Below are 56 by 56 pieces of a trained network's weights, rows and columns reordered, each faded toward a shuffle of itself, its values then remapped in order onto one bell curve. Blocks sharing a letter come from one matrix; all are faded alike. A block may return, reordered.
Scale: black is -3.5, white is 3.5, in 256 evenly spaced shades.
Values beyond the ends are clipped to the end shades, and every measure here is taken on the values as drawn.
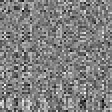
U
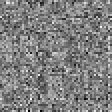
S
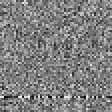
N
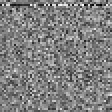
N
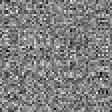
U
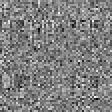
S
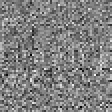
S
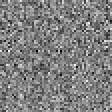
S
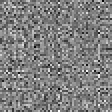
U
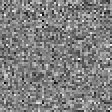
S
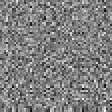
U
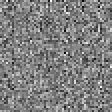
S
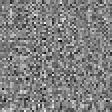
U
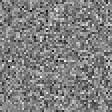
S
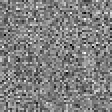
U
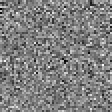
S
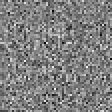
N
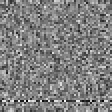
N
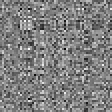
U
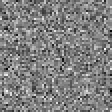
S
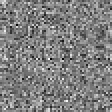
S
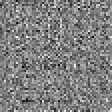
S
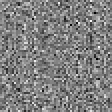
U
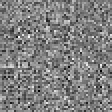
S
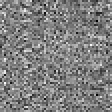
S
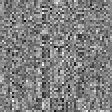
U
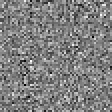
S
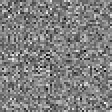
N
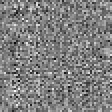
U
